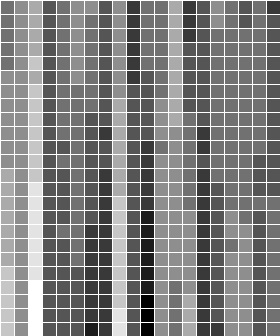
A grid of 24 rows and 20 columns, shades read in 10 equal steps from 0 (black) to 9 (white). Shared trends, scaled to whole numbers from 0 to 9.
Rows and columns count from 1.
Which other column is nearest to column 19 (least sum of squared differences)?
5
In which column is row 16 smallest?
11
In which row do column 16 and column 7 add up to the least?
24
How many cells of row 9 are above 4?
6
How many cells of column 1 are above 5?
12
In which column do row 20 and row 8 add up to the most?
3
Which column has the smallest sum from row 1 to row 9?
10
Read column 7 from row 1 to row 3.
5 4 4
